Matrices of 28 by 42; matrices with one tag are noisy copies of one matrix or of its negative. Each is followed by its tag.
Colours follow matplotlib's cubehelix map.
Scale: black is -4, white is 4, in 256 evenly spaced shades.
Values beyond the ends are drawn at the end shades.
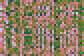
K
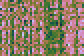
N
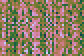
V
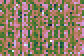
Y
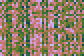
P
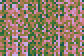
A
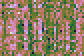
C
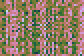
V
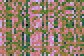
P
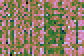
N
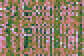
K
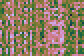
N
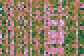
N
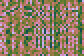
K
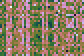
P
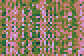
V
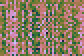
V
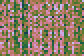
Y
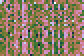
Y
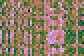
N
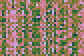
V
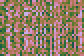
K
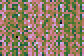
A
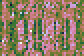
C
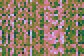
N
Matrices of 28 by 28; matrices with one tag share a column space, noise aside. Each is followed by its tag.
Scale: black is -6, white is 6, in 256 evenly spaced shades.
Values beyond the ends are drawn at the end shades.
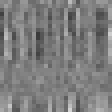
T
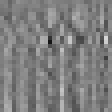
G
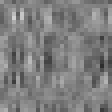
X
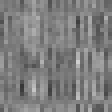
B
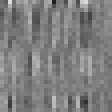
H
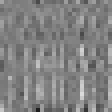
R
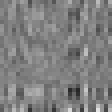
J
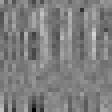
T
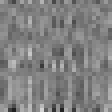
R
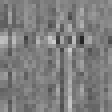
G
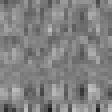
J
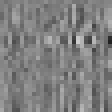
G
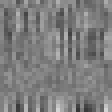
T
